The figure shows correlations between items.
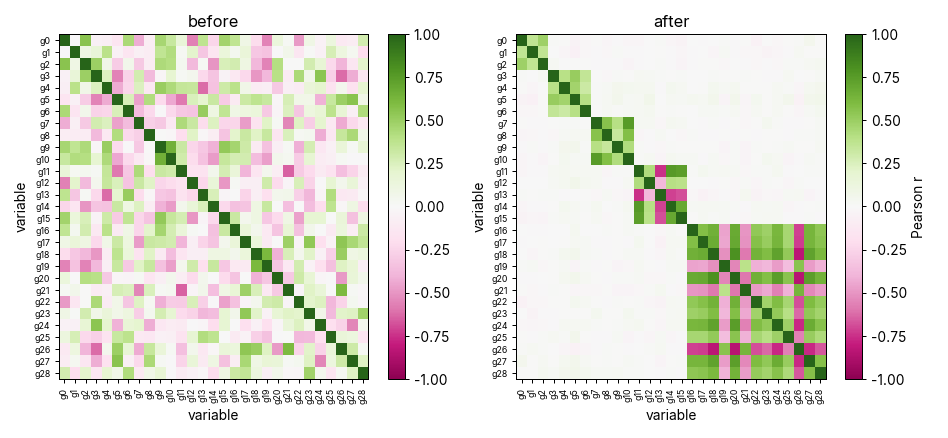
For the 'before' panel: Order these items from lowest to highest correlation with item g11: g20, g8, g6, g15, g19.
g6, g8, g20, g19, g15
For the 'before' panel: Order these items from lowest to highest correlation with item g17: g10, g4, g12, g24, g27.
g24, g12, g4, g10, g27
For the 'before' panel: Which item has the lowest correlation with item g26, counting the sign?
g3
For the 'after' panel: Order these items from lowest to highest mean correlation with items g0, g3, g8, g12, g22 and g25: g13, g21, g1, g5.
g21, g13, g1, g5
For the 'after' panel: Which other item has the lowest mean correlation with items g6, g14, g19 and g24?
g13
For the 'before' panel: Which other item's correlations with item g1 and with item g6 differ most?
g13
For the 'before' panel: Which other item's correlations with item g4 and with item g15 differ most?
g12
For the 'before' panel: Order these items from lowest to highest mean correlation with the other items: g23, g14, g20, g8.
g14, g20, g8, g23
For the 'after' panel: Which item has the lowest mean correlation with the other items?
g26
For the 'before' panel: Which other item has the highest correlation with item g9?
g10
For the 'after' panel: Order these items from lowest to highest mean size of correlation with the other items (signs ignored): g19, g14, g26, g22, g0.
g0, g14, g19, g22, g26
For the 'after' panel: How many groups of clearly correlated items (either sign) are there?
5
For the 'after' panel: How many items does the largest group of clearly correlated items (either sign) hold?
13
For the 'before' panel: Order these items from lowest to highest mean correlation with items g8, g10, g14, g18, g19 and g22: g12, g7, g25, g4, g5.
g25, g4, g7, g12, g5
